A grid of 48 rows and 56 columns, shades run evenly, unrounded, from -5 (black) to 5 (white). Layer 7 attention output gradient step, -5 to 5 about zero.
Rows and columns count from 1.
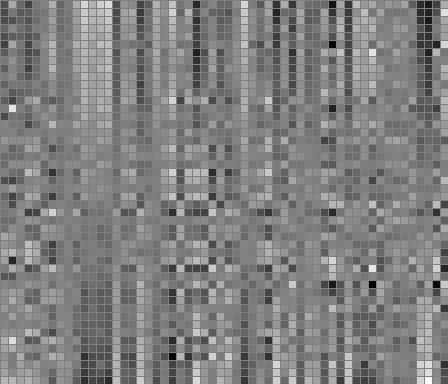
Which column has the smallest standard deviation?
9
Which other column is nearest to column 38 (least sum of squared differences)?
20
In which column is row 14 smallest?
42
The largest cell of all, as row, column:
48, 54
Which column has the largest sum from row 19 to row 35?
4
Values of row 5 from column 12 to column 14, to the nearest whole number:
2 1 2
